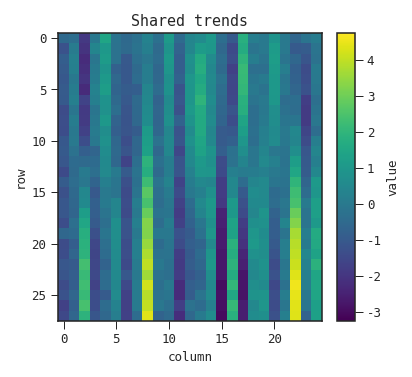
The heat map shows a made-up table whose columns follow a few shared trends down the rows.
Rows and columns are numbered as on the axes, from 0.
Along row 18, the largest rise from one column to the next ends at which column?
16
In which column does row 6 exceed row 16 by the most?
17
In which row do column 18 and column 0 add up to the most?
19
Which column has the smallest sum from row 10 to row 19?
15
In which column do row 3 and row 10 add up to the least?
2
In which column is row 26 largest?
22
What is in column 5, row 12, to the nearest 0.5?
-0.5
